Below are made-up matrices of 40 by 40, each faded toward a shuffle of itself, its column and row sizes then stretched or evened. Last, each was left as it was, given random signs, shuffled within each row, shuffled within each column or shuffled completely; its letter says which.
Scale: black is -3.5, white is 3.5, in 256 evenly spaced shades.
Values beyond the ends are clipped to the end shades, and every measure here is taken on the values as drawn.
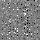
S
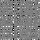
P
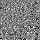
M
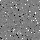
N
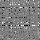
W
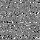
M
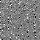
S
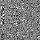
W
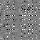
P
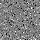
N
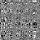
P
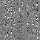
S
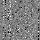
S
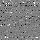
M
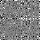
W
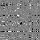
P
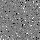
N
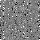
S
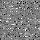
M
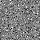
N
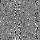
S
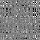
P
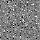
S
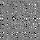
P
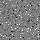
N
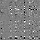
P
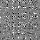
W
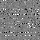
M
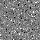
N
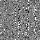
S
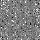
S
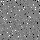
N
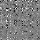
W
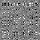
P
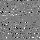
M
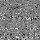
M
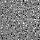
S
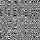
P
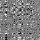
P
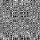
P
